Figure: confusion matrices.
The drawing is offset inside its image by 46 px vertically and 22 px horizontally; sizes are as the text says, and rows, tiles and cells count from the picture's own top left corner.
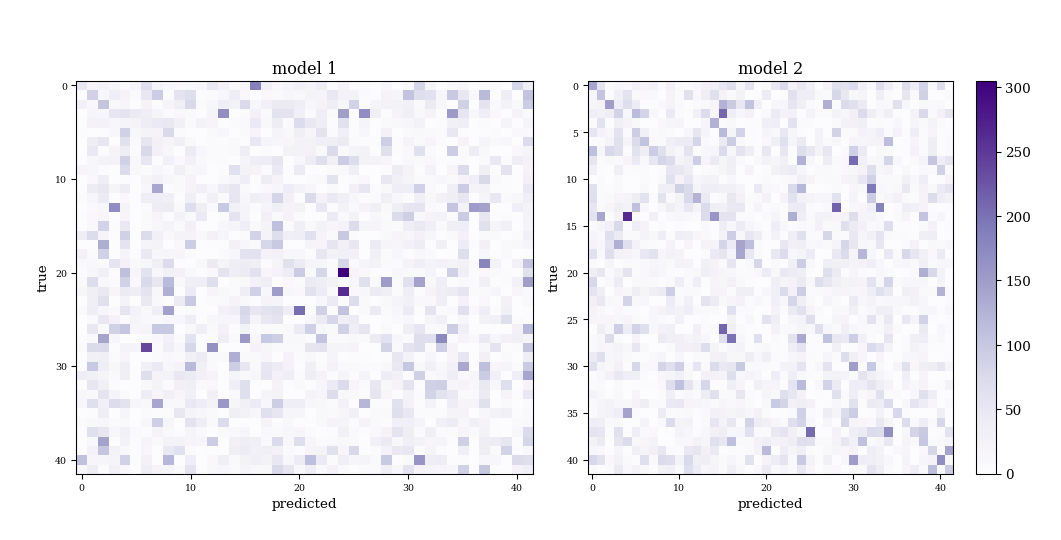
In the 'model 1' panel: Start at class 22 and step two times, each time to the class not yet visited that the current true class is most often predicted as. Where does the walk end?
20
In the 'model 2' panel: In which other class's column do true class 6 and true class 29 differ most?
34
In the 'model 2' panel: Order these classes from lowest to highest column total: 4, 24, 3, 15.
4, 3, 15, 24
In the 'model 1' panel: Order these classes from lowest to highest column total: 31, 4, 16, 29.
29, 16, 31, 4
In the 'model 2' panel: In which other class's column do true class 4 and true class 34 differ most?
14
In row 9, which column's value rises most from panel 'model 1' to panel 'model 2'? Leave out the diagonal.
40
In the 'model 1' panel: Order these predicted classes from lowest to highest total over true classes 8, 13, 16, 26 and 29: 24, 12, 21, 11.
12, 11, 21, 24
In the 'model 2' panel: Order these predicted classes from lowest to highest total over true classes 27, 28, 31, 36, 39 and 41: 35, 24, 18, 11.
35, 18, 11, 24
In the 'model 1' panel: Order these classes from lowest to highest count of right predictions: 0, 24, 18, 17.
18, 0, 17, 24
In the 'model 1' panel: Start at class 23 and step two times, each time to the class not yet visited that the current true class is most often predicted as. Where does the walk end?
37
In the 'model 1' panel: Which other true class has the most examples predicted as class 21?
40
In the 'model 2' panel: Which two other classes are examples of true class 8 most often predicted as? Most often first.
30, 24
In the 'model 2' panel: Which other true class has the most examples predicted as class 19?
27
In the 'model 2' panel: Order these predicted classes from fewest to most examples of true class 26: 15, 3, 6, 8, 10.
10, 8, 6, 3, 15
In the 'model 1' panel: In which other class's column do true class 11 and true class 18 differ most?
7
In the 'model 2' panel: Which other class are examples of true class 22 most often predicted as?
40
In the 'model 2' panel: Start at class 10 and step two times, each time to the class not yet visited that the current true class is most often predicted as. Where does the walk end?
24
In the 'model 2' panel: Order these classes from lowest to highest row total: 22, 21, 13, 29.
29, 21, 22, 13
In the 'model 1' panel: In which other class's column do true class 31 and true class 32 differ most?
41
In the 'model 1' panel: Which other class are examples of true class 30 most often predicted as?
35
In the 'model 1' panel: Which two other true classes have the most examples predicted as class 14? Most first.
29, 30
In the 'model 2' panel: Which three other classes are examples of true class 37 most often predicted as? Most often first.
25, 34, 38
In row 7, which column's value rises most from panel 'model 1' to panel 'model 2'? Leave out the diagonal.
0
